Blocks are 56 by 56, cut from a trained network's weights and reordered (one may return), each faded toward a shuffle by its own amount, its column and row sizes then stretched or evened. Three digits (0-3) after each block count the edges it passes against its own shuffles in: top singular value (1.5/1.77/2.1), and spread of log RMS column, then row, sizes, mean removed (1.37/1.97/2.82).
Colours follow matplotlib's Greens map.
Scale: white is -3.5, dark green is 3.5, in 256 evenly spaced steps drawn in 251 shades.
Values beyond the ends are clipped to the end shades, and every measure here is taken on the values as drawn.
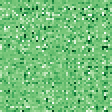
0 2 2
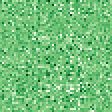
1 1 1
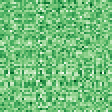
3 0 1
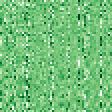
3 3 1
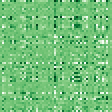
3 3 3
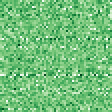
1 0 2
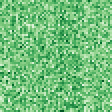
1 0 0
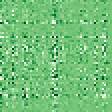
0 3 3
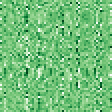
3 3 0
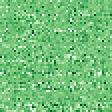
0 1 2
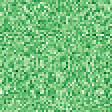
2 0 0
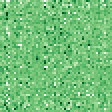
0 2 2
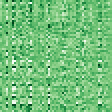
3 3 0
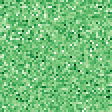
0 0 0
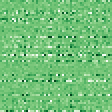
1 1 3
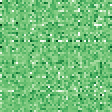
1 2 2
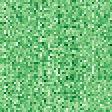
1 2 0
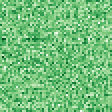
1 0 0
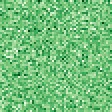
1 0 1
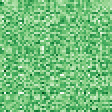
3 1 1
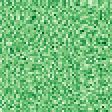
2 0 0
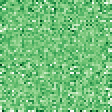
1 2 2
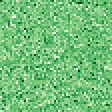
0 0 0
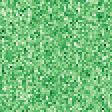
0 1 0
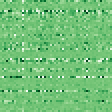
1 1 3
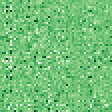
0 2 2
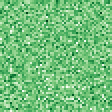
2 1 0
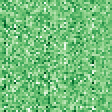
1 2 1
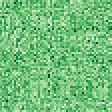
2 1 0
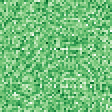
2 0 0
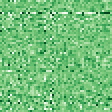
2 1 2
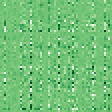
1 3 2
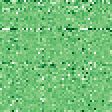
2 1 2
